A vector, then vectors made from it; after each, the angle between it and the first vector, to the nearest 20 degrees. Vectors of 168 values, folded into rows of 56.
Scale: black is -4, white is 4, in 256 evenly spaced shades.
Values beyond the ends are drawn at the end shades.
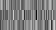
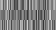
80 degrees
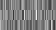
160 degrees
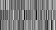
20 degrees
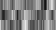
100 degrees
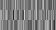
140 degrees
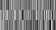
140 degrees
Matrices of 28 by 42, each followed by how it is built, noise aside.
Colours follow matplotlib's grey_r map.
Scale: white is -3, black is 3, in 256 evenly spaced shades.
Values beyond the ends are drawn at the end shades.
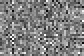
low rank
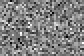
noise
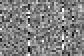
uneven columns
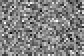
repeating rows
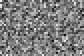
repeating columns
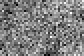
smooth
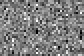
uneven columns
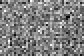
blocks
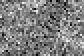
smooth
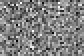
repeating rows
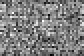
blocks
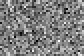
repeating rows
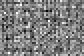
blocks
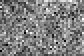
smooth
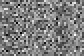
repeating rows
